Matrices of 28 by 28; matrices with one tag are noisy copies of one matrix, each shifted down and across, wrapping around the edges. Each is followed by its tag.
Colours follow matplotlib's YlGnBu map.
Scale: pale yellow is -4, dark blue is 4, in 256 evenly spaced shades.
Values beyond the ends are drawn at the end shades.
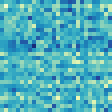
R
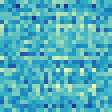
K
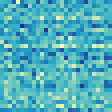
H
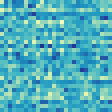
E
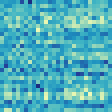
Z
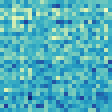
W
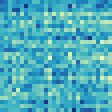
R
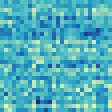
R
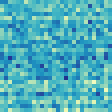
W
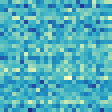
H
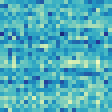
Z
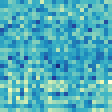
W
